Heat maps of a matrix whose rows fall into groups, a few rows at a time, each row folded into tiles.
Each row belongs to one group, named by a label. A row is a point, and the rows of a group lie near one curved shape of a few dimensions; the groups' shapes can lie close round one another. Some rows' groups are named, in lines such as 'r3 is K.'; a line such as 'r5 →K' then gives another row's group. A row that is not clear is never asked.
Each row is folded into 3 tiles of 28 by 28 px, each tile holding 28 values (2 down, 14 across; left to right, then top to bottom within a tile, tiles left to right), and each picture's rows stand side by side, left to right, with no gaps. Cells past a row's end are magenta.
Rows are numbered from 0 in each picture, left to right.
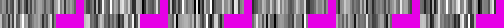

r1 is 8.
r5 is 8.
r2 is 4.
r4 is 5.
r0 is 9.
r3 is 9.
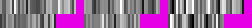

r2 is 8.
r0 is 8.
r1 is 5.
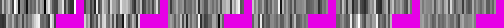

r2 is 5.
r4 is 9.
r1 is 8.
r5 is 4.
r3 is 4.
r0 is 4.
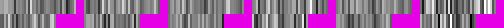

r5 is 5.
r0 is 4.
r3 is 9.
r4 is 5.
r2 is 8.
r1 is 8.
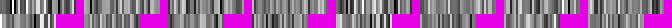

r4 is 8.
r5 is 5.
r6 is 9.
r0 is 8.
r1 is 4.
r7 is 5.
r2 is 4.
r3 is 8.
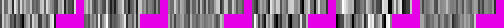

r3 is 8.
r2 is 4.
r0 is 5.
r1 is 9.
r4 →4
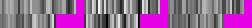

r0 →4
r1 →5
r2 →5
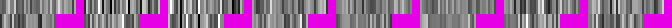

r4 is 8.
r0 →5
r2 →5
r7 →4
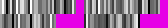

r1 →5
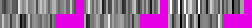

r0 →8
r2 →5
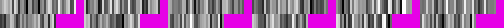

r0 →8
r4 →4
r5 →9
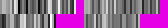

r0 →8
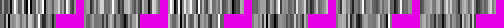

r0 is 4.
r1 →9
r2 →5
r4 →9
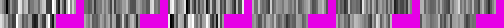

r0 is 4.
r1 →4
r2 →8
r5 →5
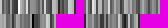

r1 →5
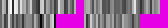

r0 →5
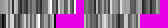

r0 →8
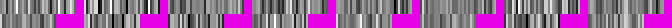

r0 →9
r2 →8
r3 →9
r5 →5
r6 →5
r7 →5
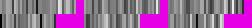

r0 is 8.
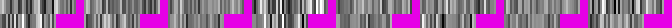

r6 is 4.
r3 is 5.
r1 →8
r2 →5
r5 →9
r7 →4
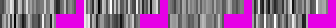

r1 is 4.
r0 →9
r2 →5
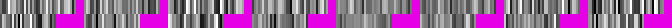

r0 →5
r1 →5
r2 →4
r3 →9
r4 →4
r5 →4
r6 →9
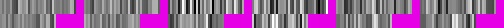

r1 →4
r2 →4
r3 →8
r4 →5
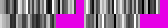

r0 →4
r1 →5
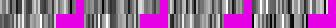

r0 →9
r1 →9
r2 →9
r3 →5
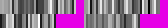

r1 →9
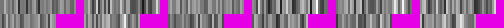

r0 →8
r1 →8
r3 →9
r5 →8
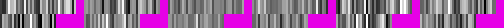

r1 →9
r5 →9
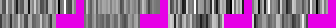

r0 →9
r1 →5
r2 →4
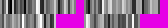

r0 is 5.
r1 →8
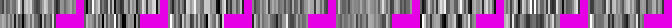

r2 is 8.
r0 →9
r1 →5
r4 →5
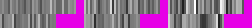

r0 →8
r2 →4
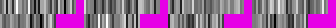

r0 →9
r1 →9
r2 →8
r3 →9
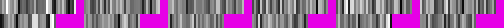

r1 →8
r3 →4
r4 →5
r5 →4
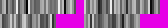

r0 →9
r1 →4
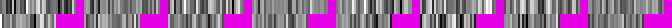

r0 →8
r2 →9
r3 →5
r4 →9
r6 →9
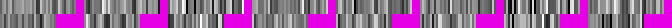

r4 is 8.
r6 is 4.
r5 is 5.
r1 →8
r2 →4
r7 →9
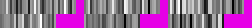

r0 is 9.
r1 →9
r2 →5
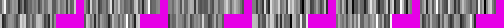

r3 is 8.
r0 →8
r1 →9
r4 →9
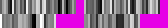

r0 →8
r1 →4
